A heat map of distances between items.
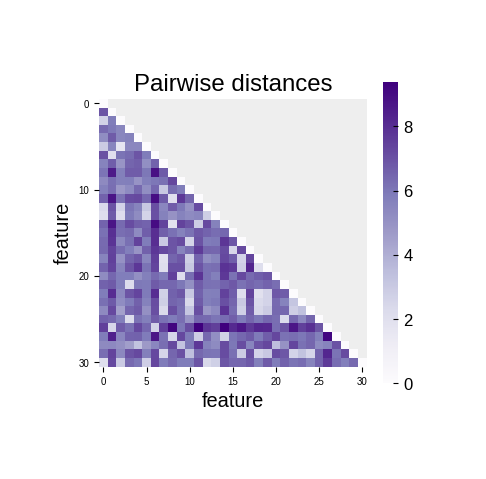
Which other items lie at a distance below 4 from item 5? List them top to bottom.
0, 2, 12, 13, 30
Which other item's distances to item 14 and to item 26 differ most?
8
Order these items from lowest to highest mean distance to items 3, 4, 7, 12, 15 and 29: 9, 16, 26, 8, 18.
18, 16, 9, 8, 26
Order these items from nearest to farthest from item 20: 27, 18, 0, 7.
0, 7, 18, 27
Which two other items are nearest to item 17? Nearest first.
15, 4
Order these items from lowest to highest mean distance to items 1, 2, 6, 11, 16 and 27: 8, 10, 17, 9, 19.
10, 8, 19, 9, 17
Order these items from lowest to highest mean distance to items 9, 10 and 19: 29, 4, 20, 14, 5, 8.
29, 20, 5, 4, 8, 14
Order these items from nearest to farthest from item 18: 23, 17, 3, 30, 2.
23, 2, 30, 3, 17
